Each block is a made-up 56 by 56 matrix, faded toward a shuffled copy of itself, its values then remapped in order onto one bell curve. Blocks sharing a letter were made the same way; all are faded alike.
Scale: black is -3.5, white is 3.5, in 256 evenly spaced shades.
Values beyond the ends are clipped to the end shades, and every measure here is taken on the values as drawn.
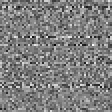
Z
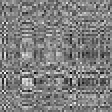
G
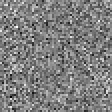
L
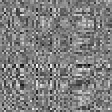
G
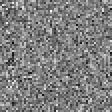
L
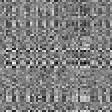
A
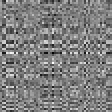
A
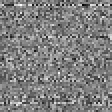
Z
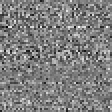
Z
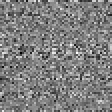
Z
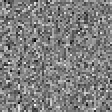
L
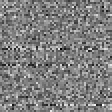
Z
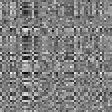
A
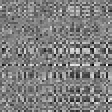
A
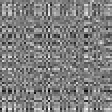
A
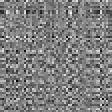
G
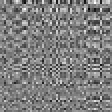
A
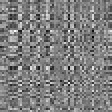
A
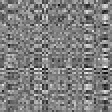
A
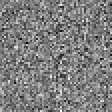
L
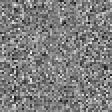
L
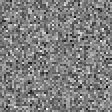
L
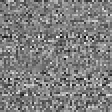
Z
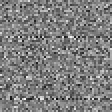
Z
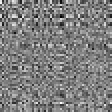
G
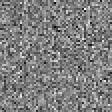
L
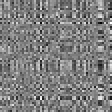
A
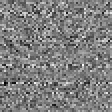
Z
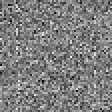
L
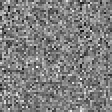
L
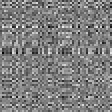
A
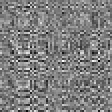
G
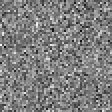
L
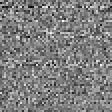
Z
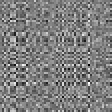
A
